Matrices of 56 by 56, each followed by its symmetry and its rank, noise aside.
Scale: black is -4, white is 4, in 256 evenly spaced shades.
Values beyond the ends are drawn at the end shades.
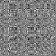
no symmetry, rank five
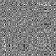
symmetric, rank six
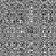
no symmetry, rank four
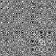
symmetric, rank five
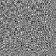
antisymmetric, rank six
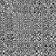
symmetric, rank six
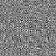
antisymmetric, rank six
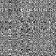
no symmetry, rank five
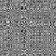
antisymmetric, rank four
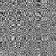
no symmetry, rank five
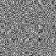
no symmetry, rank six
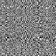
no symmetry, rank six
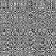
no symmetry, rank four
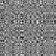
antisymmetric, rank four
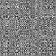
no symmetry, rank five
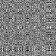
antisymmetric, rank four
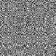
no symmetry, rank six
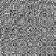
symmetric, rank six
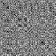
symmetric, rank six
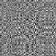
antisymmetric, rank four
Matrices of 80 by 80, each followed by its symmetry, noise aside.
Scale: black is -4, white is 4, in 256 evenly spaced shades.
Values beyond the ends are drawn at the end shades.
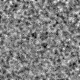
symmetric across the other diagonal.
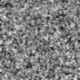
no symmetry.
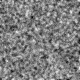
antisymmetric.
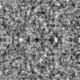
mirrored top to bottom.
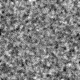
antisymmetric.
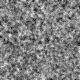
antisymmetric.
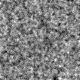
no symmetry.
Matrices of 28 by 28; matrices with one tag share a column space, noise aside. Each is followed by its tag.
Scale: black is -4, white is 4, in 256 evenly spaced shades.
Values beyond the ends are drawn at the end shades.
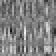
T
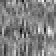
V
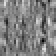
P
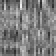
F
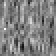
P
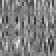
P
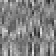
V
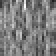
F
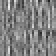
F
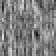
F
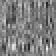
P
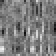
T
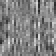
P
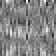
V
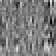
P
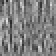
P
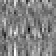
V
